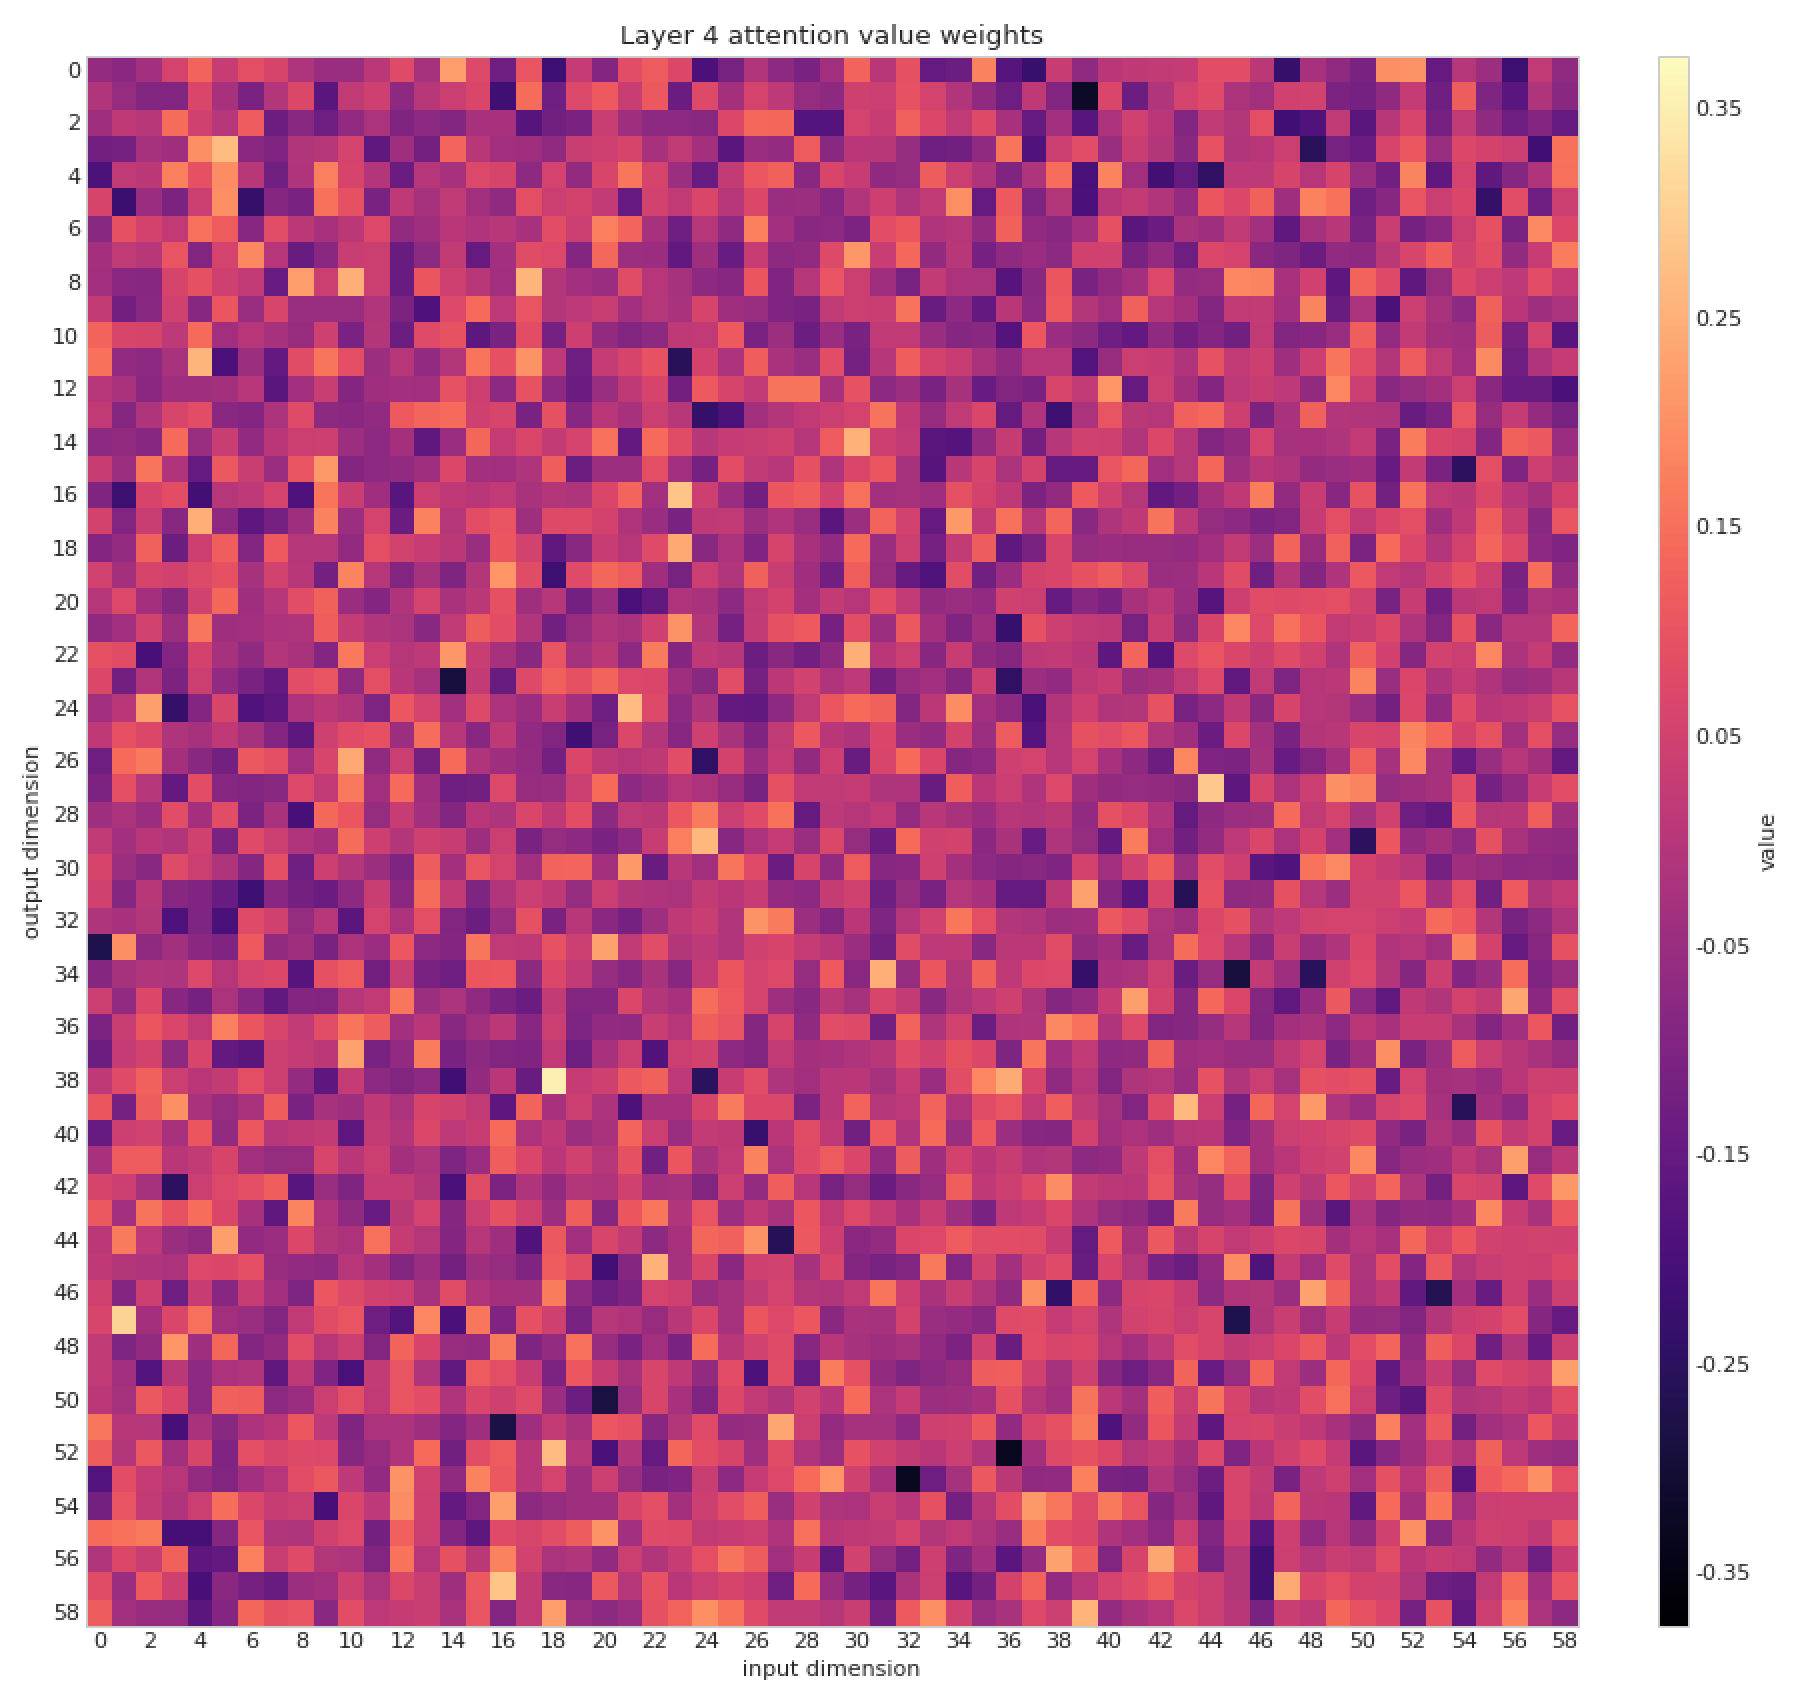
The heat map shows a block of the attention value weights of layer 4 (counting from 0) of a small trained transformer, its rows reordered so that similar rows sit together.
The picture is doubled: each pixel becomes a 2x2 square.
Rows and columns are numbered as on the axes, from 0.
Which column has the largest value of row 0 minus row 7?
35
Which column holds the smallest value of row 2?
47
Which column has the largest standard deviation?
39
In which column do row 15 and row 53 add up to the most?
9
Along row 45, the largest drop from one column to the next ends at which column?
46
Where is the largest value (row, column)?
38, 18
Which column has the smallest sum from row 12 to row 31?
33
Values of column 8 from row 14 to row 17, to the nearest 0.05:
0.05 0.1 -0.2 -0.05
